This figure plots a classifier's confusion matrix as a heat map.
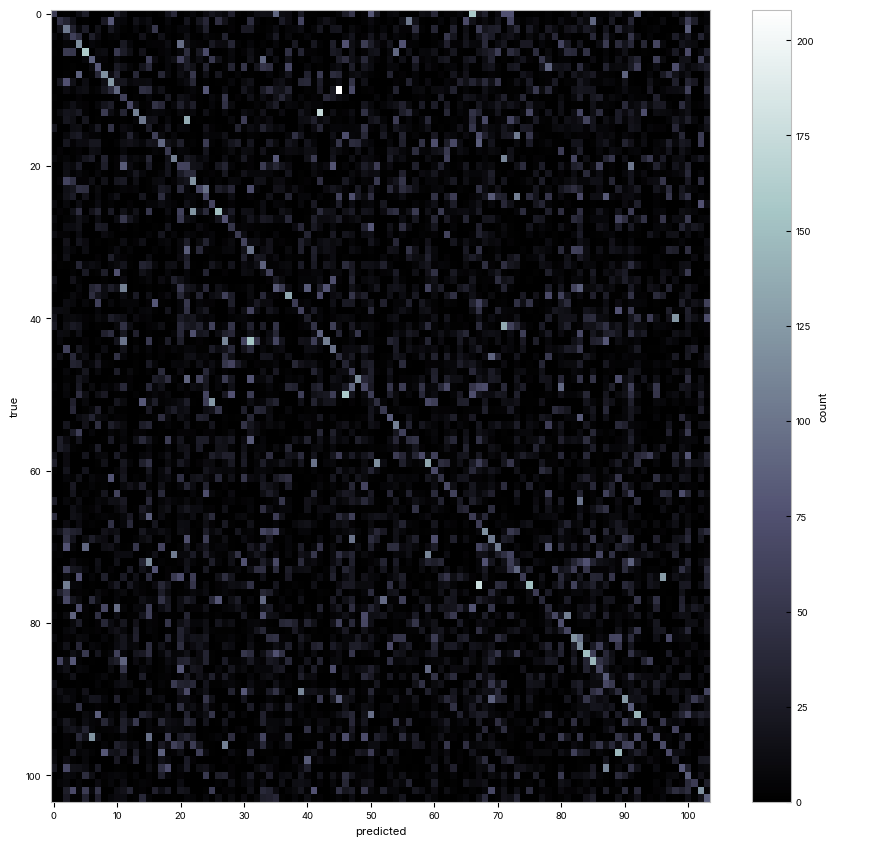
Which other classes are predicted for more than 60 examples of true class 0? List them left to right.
35, 50, 66, 71, 72, 92
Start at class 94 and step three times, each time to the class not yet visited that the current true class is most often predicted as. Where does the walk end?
103
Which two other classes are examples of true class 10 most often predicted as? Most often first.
45, 24
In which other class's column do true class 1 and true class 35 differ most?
56
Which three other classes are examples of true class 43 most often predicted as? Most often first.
31, 27, 11
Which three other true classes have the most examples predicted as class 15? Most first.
72, 95, 66
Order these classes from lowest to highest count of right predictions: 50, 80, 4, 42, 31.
50, 80, 42, 31, 4
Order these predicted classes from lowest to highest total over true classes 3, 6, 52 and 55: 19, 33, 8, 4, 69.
8, 19, 69, 4, 33
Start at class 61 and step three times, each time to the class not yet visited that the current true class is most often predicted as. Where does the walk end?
100
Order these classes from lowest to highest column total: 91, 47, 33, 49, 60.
49, 60, 33, 47, 91
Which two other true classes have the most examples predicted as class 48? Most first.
42, 17
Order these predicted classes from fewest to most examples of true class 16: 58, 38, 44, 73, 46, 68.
58, 44, 68, 38, 46, 73
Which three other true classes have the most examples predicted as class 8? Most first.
97, 78, 13
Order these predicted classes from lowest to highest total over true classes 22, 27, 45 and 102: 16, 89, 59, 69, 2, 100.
59, 16, 89, 2, 100, 69
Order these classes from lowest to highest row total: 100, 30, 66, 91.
30, 91, 66, 100
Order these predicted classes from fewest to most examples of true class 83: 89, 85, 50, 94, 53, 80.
94, 50, 85, 80, 89, 53
